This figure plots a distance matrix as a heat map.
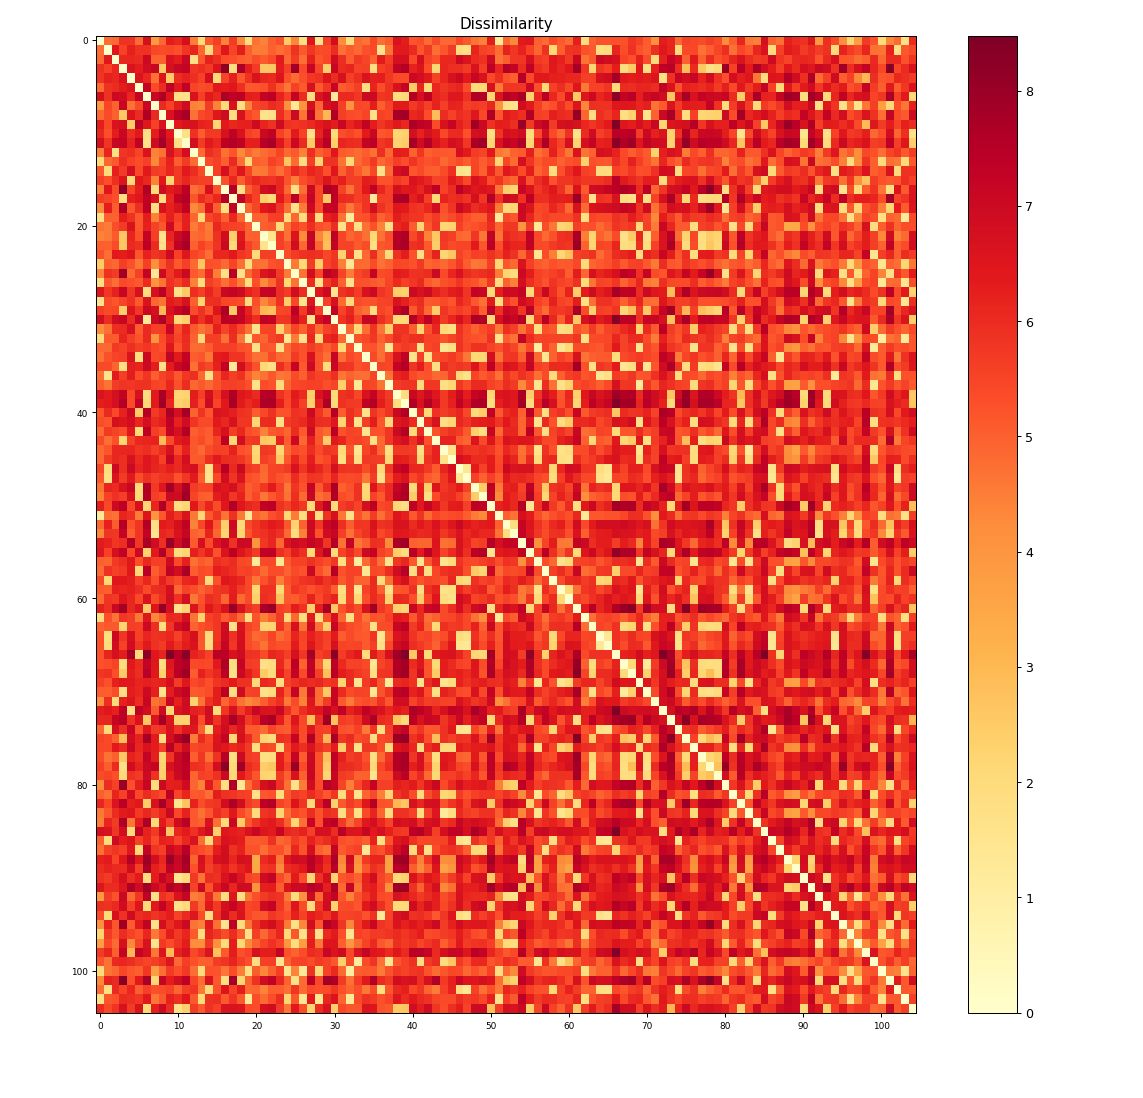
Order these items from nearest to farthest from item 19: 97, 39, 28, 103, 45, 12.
103, 28, 97, 12, 45, 39
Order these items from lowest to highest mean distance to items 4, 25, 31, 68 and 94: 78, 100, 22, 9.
100, 22, 9, 78
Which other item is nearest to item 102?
47
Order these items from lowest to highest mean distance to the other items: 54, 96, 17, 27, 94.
96, 94, 17, 27, 54
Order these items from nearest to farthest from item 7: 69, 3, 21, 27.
21, 69, 27, 3
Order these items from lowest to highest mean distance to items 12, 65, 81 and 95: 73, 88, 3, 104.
88, 104, 3, 73
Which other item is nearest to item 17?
35
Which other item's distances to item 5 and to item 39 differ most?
66
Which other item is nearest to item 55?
50
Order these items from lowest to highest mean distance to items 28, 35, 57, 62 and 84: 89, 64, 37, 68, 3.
68, 3, 37, 64, 89
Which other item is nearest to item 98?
72
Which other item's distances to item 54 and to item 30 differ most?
6
